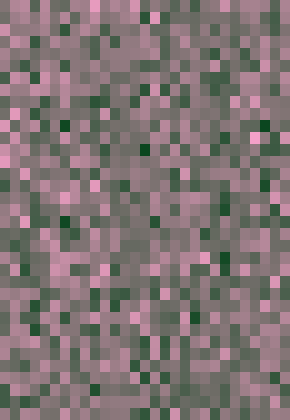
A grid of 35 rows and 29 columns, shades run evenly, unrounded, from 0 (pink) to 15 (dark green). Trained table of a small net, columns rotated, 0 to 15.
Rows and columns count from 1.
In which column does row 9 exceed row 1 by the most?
10
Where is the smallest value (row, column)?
12, 26
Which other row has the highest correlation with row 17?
22
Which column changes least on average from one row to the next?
13
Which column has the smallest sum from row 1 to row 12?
2
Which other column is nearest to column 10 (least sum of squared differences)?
5
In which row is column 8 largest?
20
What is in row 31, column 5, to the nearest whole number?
4
